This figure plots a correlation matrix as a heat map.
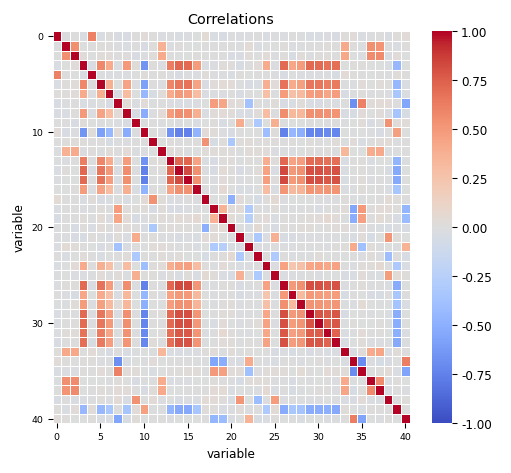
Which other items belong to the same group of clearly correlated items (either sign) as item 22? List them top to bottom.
7, 18, 19, 34, 35, 40
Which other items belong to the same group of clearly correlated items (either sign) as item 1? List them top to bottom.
2, 12, 33, 36, 37
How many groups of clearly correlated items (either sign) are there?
6
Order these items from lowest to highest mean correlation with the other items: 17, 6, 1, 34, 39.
39, 34, 17, 1, 6
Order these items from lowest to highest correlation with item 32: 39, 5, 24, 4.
39, 4, 24, 5
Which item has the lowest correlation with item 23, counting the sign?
38
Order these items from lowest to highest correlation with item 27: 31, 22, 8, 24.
22, 24, 8, 31
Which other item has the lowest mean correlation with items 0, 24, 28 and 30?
10
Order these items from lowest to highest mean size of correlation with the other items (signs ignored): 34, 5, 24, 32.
34, 24, 5, 32
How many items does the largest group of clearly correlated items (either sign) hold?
18
